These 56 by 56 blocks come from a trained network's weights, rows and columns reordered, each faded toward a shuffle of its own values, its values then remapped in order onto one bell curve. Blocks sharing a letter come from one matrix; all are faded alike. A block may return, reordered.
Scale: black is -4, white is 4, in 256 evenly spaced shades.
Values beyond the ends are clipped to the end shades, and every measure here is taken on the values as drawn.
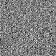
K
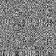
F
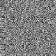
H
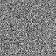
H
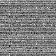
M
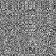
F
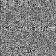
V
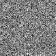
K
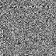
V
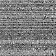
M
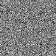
V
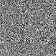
V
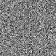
K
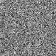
K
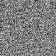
K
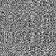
F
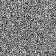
K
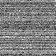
M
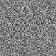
H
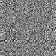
F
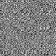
F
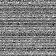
M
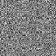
H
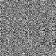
F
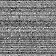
M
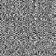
F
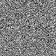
K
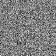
K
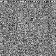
V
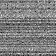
M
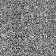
V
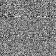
V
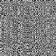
F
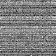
M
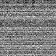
M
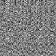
F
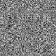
H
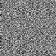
F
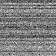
M
